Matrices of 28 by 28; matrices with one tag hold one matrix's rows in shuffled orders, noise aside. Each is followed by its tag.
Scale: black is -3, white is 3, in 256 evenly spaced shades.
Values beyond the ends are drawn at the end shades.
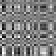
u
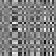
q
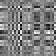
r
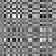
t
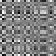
u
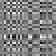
t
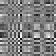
r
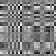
r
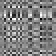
t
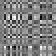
t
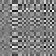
q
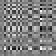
t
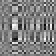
q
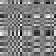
r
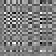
t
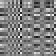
r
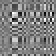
q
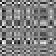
u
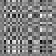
t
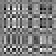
t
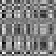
u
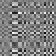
q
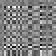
t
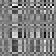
q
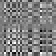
t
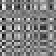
u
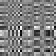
r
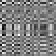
u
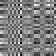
r
